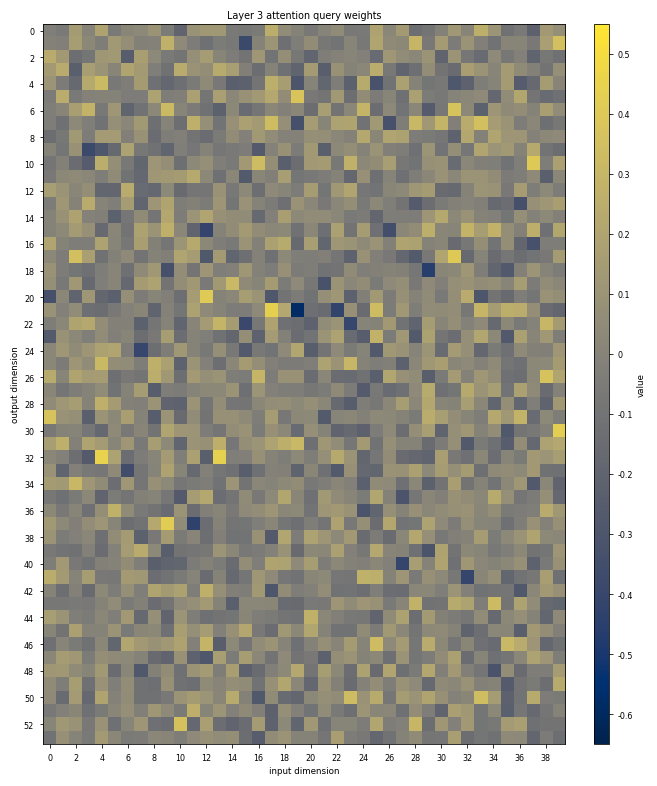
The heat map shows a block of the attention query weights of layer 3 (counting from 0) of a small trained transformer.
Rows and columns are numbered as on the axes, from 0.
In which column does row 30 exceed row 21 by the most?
39
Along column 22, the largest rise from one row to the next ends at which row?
22
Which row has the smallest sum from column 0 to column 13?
9
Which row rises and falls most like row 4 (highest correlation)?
16
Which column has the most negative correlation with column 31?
20
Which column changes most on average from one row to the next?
25
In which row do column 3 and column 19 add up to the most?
31
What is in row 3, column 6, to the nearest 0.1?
0.2
